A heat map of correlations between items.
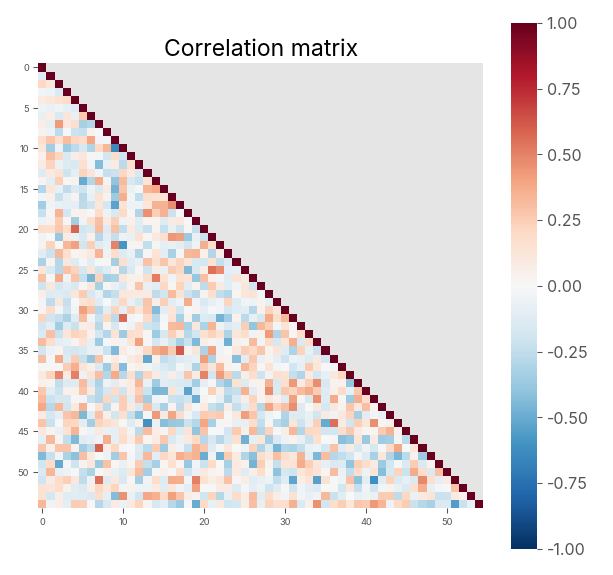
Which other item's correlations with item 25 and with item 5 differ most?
43
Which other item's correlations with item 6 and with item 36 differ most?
44
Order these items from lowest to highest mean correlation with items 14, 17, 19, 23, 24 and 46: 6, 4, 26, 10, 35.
4, 6, 26, 10, 35
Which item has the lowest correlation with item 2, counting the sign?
49
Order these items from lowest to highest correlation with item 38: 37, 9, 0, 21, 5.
21, 5, 0, 37, 9
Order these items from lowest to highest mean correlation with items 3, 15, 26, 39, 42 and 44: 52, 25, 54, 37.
52, 25, 37, 54
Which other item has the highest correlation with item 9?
22
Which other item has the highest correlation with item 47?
7
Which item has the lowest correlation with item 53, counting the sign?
9
